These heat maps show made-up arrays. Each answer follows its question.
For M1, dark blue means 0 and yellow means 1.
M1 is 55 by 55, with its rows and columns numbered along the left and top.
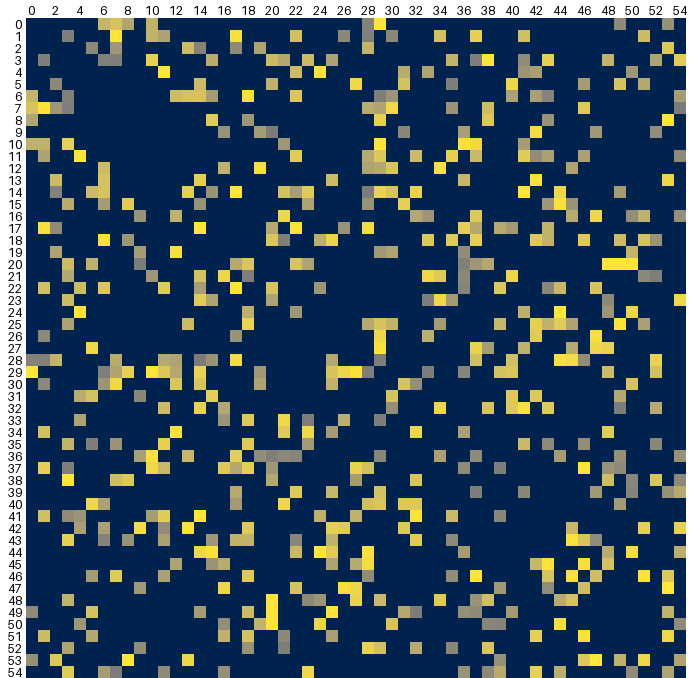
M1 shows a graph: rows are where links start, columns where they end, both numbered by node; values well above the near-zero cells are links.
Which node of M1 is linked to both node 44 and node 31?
node 15
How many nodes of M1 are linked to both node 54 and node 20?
5
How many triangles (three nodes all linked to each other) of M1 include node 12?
7
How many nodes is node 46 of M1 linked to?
12
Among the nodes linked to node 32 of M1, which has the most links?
node 14
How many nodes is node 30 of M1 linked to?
10
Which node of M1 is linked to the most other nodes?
node 29
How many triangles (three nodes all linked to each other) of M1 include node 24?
6
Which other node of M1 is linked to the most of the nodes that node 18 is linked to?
node 3
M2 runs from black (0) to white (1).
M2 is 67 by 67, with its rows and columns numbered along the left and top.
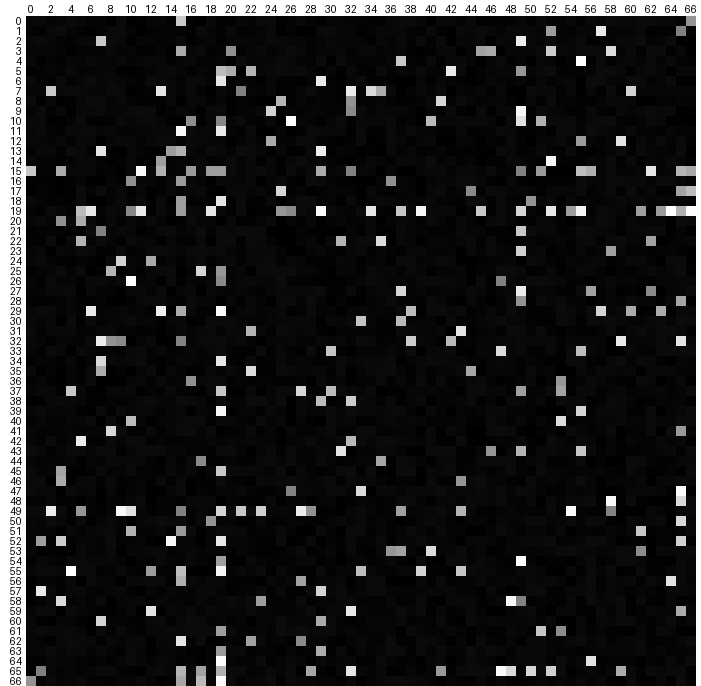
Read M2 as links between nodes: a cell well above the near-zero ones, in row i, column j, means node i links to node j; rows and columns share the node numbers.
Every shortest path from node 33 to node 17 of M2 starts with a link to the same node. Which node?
node 47
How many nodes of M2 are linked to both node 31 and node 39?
0
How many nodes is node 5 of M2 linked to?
5
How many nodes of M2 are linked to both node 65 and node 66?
3
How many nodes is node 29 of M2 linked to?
8
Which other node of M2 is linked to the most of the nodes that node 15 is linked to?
node 19
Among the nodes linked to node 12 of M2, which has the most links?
node 55
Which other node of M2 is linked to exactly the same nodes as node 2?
node 21
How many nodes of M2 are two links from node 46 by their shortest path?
8
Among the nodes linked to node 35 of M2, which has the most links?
node 7
